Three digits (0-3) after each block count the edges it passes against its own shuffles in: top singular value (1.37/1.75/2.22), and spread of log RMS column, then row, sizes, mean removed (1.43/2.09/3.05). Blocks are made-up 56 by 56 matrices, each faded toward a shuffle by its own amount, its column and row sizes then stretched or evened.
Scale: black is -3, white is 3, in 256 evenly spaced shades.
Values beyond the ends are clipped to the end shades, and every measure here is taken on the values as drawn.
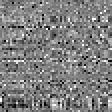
3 0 2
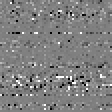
0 1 3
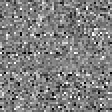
0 0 2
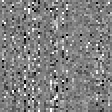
1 3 0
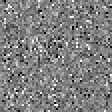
0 1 1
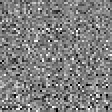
2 1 2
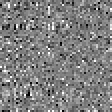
2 2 1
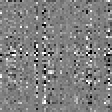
2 3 2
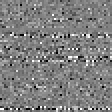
1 0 3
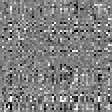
3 2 2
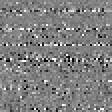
1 0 3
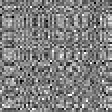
3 0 1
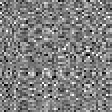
3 0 2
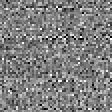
2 0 2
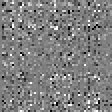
1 3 2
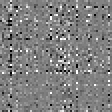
1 3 2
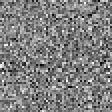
2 0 1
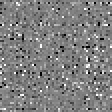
1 1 2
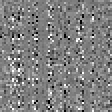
1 3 1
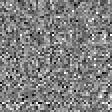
2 0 1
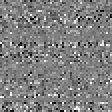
0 1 3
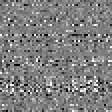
2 0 3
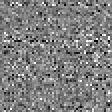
2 1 2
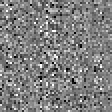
1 2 0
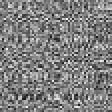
3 0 2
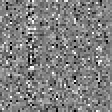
1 2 0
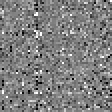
1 2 1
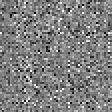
2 1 1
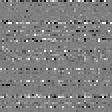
2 0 3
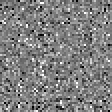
1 1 1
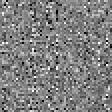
1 2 0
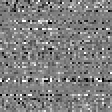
2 1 3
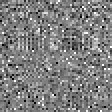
2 0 0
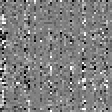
0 3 1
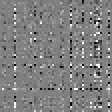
2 3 2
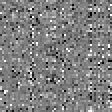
2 2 0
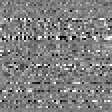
2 0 3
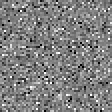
2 0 1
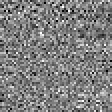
2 0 1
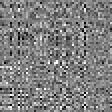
3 2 2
